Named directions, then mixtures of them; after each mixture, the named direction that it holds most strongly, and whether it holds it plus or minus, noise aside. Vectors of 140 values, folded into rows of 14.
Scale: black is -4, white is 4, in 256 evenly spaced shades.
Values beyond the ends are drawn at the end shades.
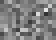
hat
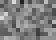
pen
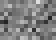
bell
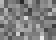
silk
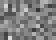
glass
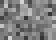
silk, minus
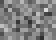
hat, plus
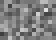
hat, plus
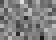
silk, minus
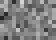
pen, minus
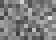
silk, minus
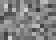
glass, plus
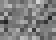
bell, plus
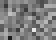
glass, minus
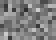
glass, minus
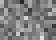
silk, plus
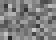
glass, minus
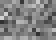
bell, plus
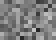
hat, minus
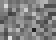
glass, plus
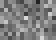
silk, plus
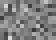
glass, plus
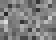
bell, minus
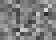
hat, plus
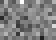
silk, minus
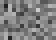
glass, minus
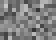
glass, plus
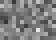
pen, minus
